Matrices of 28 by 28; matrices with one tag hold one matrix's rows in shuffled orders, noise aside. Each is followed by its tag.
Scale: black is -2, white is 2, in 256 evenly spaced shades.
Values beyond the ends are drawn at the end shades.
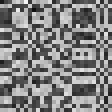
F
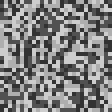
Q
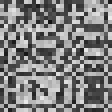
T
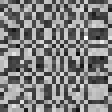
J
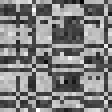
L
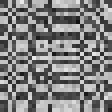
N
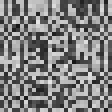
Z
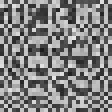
Z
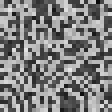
Q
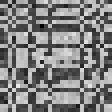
N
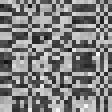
F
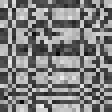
N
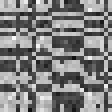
L
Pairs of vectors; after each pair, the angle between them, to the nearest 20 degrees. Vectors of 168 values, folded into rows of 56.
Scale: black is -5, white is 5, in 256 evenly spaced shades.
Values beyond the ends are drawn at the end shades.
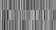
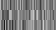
40 degrees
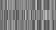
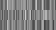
20 degrees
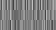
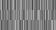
140 degrees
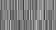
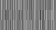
120 degrees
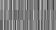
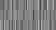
160 degrees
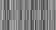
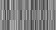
20 degrees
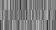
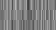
120 degrees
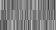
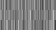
100 degrees
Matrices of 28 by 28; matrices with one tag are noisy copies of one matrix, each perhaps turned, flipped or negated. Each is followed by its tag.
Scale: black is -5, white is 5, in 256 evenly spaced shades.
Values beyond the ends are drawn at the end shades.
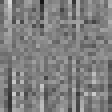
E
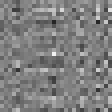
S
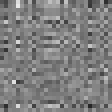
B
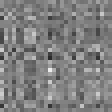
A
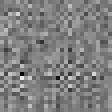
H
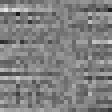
E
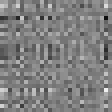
B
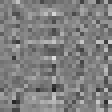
S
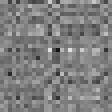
A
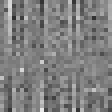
E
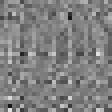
S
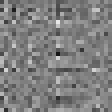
S
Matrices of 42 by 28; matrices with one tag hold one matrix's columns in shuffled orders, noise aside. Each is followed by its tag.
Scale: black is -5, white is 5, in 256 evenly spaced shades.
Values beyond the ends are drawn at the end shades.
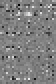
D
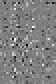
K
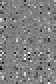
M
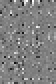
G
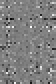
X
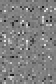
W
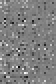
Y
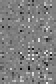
M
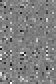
M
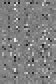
K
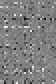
X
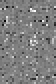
W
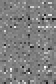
X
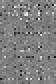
D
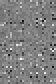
Y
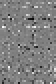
X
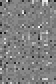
G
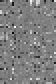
G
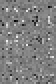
W
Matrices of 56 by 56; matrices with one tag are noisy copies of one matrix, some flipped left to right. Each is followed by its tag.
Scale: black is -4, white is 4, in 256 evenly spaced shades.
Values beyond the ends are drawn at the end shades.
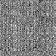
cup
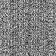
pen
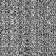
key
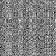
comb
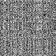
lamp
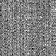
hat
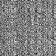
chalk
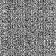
pen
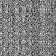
chalk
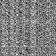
key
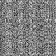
comb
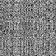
lamp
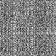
cup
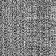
hat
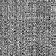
hat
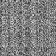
key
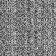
chalk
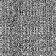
cup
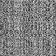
lamp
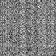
key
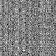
chalk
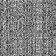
lamp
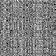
lamp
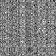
key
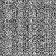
comb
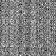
key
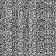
comb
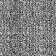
cup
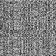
lamp
